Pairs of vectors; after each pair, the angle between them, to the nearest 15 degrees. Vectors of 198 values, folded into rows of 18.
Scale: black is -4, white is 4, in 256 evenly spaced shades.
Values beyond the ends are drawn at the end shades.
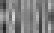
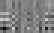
60 degrees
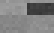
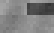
15 degrees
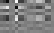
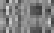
75 degrees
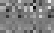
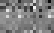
165 degrees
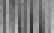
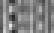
105 degrees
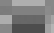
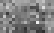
60 degrees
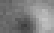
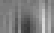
45 degrees
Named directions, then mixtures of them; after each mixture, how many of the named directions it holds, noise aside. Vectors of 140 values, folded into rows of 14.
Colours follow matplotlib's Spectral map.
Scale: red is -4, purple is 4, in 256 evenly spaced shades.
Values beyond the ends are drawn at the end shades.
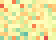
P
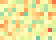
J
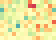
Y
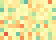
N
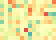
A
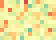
four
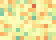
four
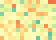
three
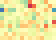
two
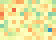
two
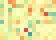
one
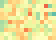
four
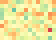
two
